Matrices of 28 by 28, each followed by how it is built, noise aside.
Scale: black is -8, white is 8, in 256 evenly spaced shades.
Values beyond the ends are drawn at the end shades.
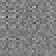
low rank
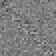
banded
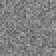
noise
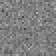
noise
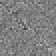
banded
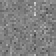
uneven columns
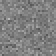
noise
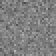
noise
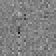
uneven columns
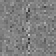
uneven columns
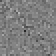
banded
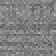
blocks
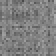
blocks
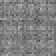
blocks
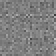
low rank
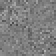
block diagonal
